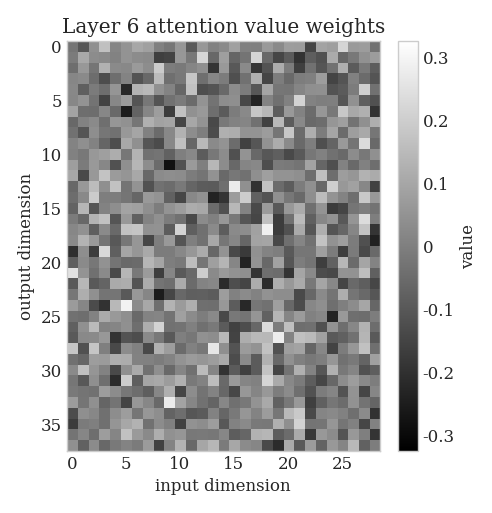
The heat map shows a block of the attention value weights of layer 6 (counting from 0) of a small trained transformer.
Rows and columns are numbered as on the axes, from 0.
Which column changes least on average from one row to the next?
26
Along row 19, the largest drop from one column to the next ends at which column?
4
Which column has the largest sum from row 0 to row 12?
27
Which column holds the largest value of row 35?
21
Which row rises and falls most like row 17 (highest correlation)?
36
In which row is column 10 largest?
17
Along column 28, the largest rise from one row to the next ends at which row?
7
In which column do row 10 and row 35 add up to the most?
6
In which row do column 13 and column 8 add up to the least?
23
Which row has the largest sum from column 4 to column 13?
24
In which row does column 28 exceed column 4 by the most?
31
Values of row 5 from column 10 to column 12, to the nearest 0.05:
0 -0.05 0.05
